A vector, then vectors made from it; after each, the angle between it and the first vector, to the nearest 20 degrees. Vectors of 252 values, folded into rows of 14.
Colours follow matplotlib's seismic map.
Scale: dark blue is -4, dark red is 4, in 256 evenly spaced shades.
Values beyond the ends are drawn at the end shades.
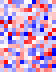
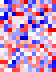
80 degrees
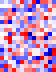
140 degrees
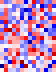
120 degrees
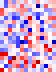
80 degrees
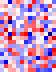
160 degrees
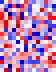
80 degrees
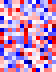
100 degrees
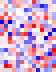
160 degrees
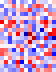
40 degrees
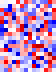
60 degrees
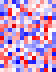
80 degrees
